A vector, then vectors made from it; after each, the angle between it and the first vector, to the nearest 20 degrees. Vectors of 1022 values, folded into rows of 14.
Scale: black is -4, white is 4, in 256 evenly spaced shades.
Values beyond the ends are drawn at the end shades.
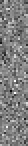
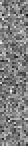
120 degrees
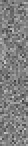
120 degrees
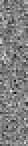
160 degrees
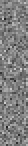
120 degrees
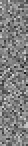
100 degrees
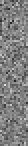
120 degrees
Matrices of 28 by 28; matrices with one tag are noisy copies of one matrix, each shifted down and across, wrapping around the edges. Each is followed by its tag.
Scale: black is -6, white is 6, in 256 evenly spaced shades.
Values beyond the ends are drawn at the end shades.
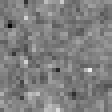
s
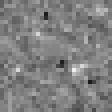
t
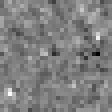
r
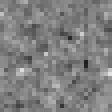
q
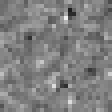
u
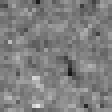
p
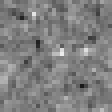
q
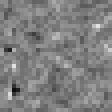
u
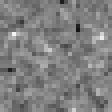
q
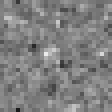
t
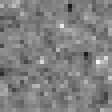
t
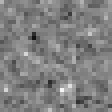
t
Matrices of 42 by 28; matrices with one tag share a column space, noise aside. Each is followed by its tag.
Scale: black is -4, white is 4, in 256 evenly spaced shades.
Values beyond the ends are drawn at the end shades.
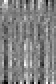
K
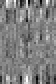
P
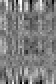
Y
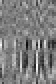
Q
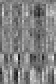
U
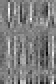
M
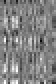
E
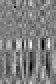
Q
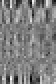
P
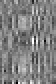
E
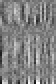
M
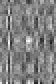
E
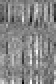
M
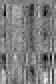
U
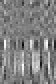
Q
